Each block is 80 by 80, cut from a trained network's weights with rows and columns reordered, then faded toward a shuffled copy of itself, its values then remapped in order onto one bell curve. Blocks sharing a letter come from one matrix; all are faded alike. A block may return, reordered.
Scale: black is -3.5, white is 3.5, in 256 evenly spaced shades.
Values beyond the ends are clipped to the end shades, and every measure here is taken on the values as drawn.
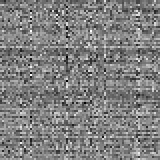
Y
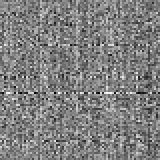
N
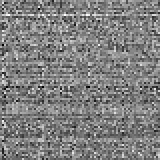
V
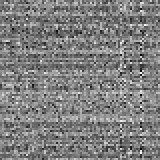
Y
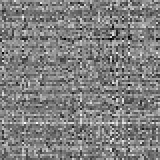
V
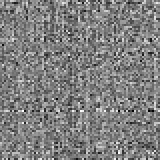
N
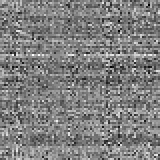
V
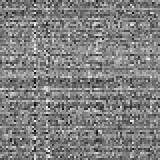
Y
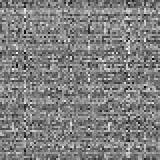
Y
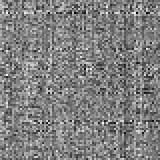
N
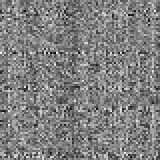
N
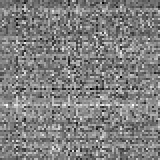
V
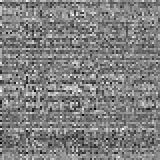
Y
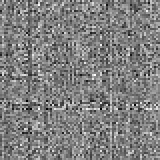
N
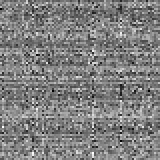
Y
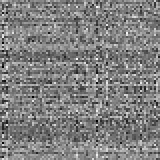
Y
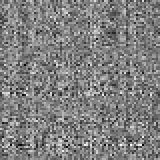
N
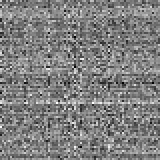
V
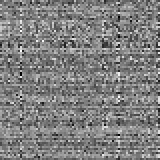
Y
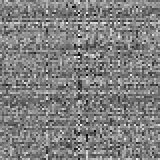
V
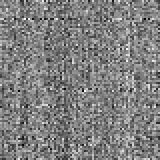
N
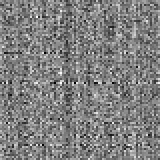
N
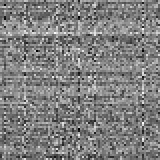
V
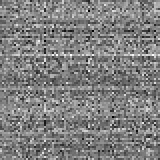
V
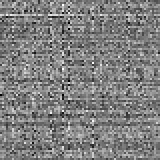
V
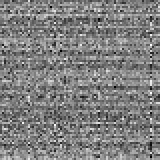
Y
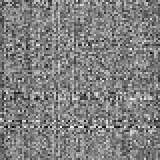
N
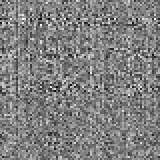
N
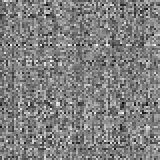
N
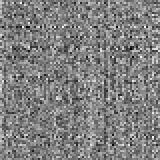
N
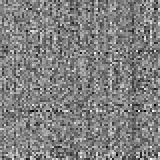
N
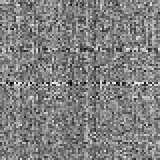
N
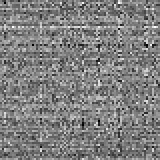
V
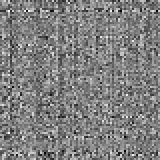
N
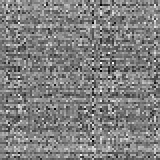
Y
